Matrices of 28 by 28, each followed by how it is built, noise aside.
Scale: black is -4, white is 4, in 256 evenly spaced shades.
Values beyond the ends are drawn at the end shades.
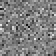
uneven rows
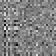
low rank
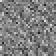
Toeplitz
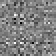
low rank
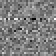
uneven rows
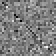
diagonal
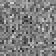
blocks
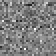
uneven rows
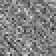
Toeplitz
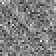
Toeplitz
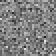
noise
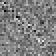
banded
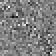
banded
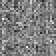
blocks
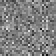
low rank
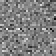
uneven rows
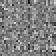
low rank
